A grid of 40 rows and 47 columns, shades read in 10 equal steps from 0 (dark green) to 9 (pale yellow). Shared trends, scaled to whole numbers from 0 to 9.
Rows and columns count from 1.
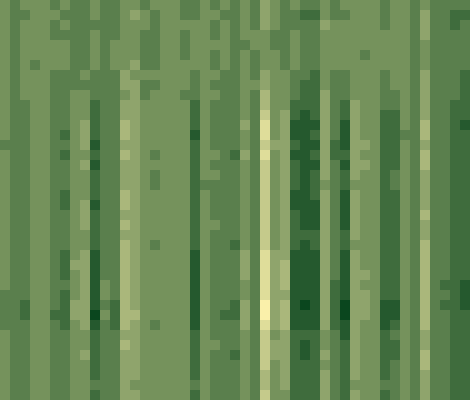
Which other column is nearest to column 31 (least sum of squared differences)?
32
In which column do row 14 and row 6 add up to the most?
27
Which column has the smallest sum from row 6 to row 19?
31
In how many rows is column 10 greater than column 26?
4
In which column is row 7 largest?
14
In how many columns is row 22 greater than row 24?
2
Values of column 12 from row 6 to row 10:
4 4 3 3 3
